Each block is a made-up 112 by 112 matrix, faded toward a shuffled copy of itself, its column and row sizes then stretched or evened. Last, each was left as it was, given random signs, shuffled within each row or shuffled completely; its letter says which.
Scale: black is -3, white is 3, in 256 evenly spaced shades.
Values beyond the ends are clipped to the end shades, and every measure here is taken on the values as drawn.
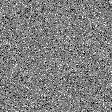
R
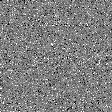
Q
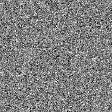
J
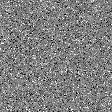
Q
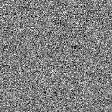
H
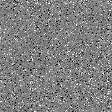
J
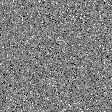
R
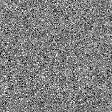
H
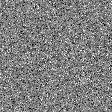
R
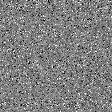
Q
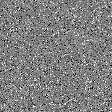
Q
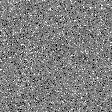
R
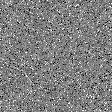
R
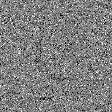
J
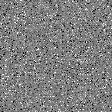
H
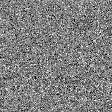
Q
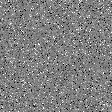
R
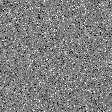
R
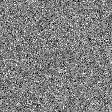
Q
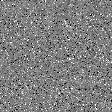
Q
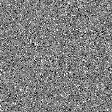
H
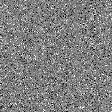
H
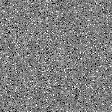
H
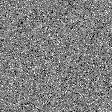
R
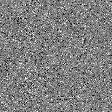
J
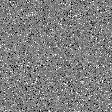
Q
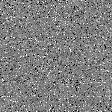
Q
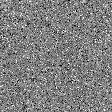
R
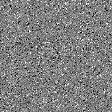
H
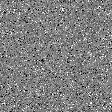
Q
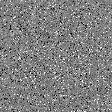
J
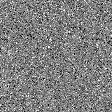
R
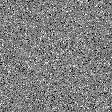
R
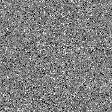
J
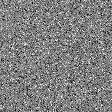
R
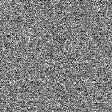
H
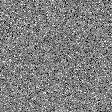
R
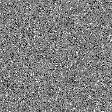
J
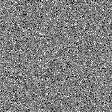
H
